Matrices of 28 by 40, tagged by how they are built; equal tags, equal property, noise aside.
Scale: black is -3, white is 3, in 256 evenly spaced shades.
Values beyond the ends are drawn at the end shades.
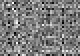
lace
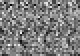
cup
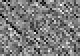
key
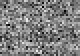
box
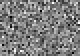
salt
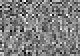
lace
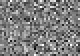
lace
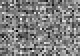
box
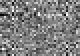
lace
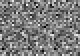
cup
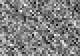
key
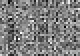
box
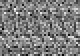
cup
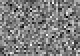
salt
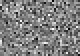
salt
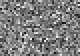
salt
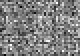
box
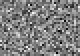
salt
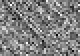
key
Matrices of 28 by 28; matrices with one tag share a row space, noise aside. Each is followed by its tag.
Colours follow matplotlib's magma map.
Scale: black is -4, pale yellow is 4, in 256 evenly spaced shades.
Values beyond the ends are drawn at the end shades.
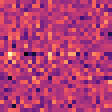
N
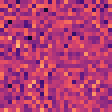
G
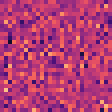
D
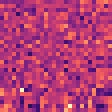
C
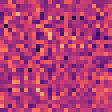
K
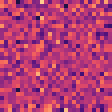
K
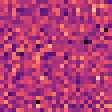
K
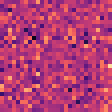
N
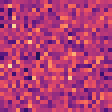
N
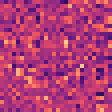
C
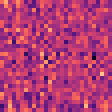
G
